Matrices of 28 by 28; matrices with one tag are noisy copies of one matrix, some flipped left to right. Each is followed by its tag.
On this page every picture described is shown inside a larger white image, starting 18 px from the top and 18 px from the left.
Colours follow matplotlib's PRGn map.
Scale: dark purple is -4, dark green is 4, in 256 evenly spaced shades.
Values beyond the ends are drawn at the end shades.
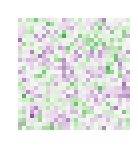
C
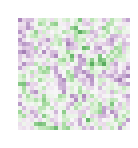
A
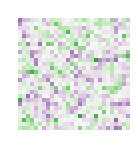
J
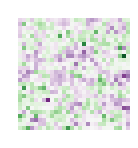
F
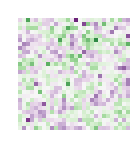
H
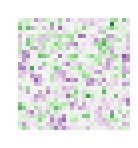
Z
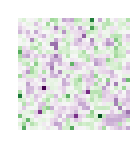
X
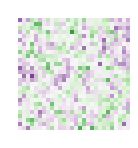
A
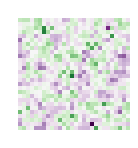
Z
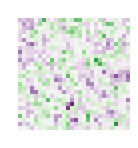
A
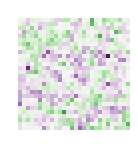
C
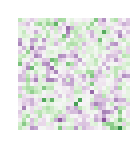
J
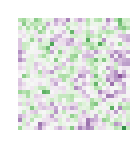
Z
